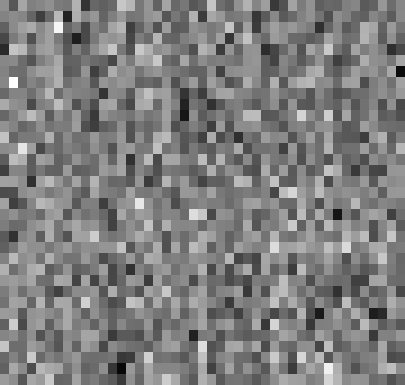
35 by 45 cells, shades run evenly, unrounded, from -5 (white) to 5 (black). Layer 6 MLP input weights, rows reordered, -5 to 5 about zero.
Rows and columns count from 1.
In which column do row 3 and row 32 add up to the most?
36
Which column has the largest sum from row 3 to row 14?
21
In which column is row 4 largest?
9
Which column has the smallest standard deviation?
20
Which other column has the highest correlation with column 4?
34
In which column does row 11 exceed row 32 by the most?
23
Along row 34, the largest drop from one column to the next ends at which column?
15
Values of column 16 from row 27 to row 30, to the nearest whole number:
2 -2 -1 1
